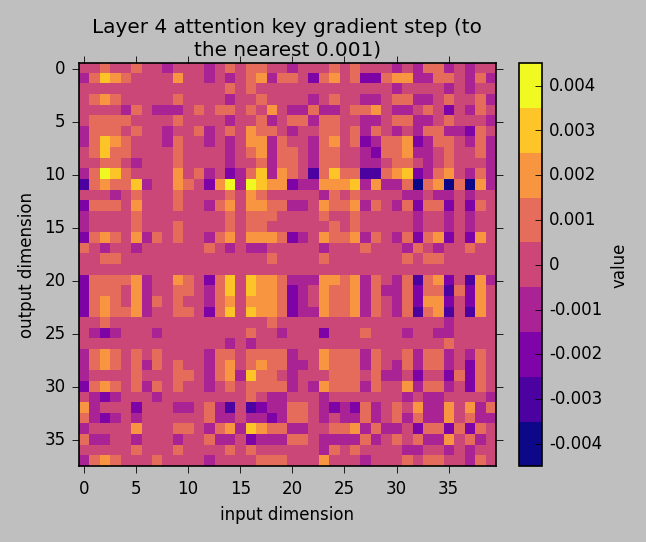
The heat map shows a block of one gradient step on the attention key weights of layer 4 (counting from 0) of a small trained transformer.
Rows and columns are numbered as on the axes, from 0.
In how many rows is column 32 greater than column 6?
4
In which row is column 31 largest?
10
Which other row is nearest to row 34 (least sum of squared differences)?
29
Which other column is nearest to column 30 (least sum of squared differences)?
20
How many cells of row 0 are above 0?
9
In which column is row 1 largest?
2
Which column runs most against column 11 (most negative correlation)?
8
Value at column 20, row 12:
0
